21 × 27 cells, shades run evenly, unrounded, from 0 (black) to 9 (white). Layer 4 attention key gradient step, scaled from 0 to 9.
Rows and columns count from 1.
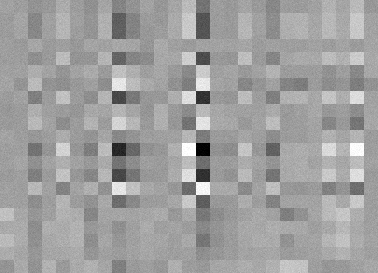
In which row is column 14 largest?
12
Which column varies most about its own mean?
15
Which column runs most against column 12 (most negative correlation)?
13
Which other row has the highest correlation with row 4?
9
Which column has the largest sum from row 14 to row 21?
25
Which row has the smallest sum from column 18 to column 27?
7
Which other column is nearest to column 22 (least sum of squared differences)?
21
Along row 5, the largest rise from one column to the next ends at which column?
16
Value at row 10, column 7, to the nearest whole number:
6
